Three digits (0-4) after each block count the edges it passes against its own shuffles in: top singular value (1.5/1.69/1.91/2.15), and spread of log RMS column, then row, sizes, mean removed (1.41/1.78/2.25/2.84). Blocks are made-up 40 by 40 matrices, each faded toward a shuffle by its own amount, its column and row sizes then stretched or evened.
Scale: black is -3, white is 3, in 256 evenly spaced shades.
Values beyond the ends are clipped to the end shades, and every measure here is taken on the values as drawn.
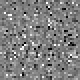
0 1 1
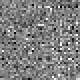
1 1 2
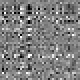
4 3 3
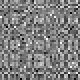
4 0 0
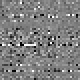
1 1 4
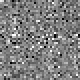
1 0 2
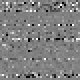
0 0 4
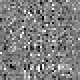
2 2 0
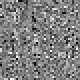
0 2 0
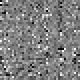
0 2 0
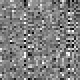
4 3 0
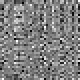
4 3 0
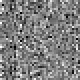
0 2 0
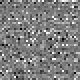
1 0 2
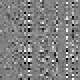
4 4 1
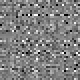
3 1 3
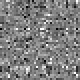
3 2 2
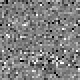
0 0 2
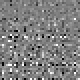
2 2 4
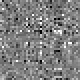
2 2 3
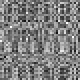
4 0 2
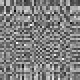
4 0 0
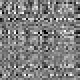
4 0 4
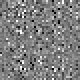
2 3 1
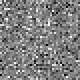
1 0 0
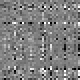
4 4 3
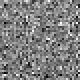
2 2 0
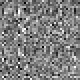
3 1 0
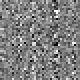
2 3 1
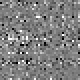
1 2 3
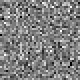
3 0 0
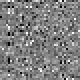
3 2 1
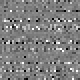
2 0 4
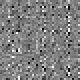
2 3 1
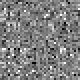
2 1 2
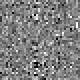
1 2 0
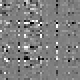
3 4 3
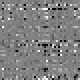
2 2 4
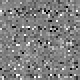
0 0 3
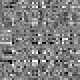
3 1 4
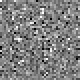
0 1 1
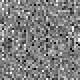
1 1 0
